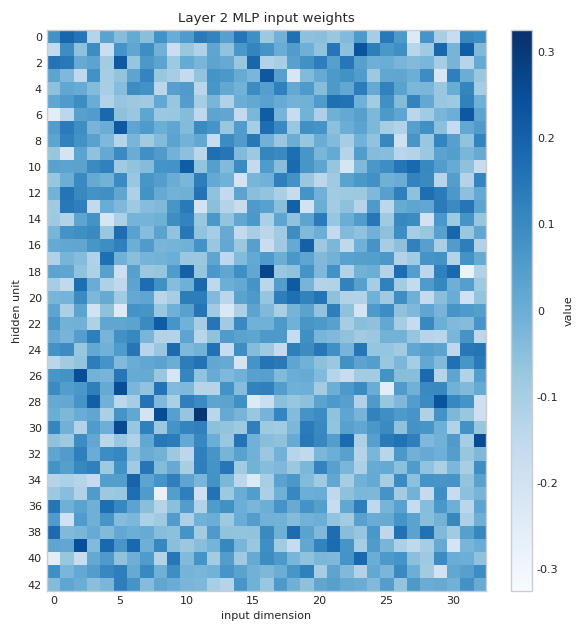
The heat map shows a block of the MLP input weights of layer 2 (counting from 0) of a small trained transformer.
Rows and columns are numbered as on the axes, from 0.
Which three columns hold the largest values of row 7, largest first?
5, 16, 1
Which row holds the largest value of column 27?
10
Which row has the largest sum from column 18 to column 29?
31
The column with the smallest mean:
13
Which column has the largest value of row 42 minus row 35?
8
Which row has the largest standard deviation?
18
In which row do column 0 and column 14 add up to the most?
0
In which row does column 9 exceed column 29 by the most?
41
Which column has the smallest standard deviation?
24
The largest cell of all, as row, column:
29, 11
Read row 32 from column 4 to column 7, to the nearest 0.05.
0.1 0.1 -0.05 0
